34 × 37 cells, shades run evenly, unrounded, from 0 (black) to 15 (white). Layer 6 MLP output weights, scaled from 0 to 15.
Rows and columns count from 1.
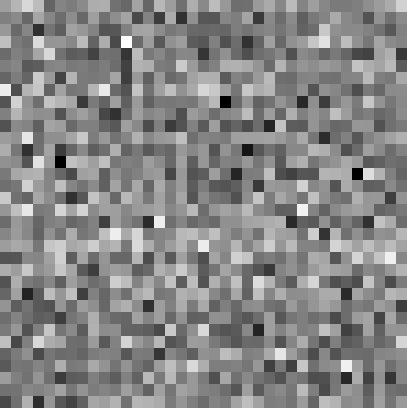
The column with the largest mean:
13
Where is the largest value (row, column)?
4, 12
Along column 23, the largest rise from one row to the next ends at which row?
14
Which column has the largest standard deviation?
6
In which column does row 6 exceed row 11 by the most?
17
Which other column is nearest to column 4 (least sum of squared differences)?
1
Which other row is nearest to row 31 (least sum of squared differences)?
33
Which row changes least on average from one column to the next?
3
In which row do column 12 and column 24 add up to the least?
28
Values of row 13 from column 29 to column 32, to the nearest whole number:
11 10 8 5
